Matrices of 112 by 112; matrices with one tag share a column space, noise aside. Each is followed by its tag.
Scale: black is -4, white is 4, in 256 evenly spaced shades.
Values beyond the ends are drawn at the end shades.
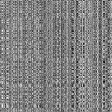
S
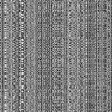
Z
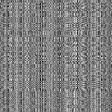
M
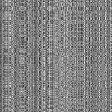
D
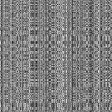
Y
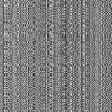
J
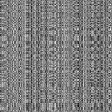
Y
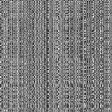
S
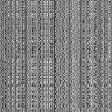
S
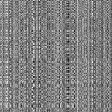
S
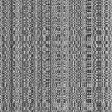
Y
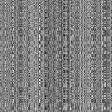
Y
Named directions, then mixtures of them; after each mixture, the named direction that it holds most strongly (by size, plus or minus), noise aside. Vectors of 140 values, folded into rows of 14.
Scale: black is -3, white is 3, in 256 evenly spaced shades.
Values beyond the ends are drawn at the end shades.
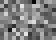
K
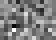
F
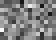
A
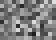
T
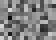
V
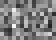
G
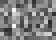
G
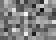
F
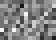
A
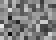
V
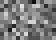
K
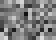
A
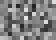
V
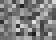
T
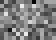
K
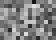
K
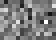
A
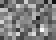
T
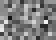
V
